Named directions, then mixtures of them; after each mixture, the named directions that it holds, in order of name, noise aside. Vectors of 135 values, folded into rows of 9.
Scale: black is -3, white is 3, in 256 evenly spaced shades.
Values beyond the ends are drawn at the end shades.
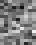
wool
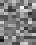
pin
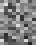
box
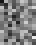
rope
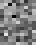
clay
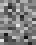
box.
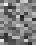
box.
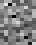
box, clay.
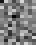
clay, rope.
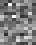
clay, pin.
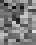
rope, wool.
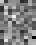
box, rope.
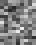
pin, wool.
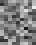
pin, rope.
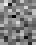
box, clay.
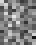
rope.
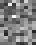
clay.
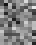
clay, rope.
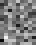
box, pin.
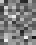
box, rope.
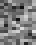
wool.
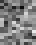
wool.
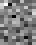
box, clay.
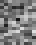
wool.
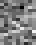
wool.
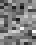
wool.
